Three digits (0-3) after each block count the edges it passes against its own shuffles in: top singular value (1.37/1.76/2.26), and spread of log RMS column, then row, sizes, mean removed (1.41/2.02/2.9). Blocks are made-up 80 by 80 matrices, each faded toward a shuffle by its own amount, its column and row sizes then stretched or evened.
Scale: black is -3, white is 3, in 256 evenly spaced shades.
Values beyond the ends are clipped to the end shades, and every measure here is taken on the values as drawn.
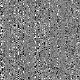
1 3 0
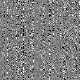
0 3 1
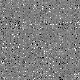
0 2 2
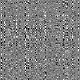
3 3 2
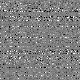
0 1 3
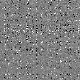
0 2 2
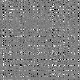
1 3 3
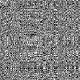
3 2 1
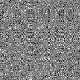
3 1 0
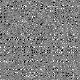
1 2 3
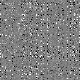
0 3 2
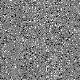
1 2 0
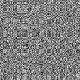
3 0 0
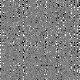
2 3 2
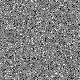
1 0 0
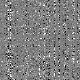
1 3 2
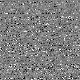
1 0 3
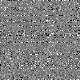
0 1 3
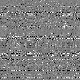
3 0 3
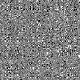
2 2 1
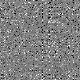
2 2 2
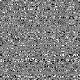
2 0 3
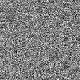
2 0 0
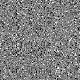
2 1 0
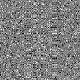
3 0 1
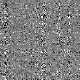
1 3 2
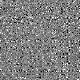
2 1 2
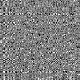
3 1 2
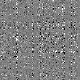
1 3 2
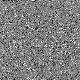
0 0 1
